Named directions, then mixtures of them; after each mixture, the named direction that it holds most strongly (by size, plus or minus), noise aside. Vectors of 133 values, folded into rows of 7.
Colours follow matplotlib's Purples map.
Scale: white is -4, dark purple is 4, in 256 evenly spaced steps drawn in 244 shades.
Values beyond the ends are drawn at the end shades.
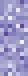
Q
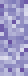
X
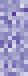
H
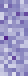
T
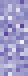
Q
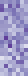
T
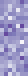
Q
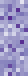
Q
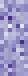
Q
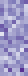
X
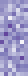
Q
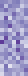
T
